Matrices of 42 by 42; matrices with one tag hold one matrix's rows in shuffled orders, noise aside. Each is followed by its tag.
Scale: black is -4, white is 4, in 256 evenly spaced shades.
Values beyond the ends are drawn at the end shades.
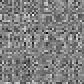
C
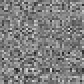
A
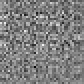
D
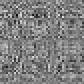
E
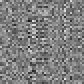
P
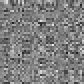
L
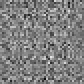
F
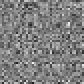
A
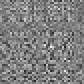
F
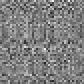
F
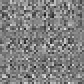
F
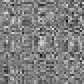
L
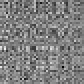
D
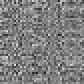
E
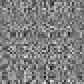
F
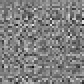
A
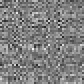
E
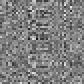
P
